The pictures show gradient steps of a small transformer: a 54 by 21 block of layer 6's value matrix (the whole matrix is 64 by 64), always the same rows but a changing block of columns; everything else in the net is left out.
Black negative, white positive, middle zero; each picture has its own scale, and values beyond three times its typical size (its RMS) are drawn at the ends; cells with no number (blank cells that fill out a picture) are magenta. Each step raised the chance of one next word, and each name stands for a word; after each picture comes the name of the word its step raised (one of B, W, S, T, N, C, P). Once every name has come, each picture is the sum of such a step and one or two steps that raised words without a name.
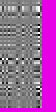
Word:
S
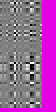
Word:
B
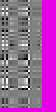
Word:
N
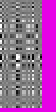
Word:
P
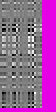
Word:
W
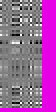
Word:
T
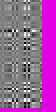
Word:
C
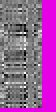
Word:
B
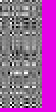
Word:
N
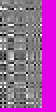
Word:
B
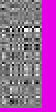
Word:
B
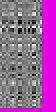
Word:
W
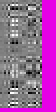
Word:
T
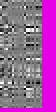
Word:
S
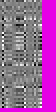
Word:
N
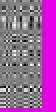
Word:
N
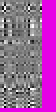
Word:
T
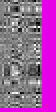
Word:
W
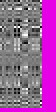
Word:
T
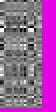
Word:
N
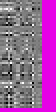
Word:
B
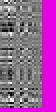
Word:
C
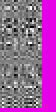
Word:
T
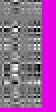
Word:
B
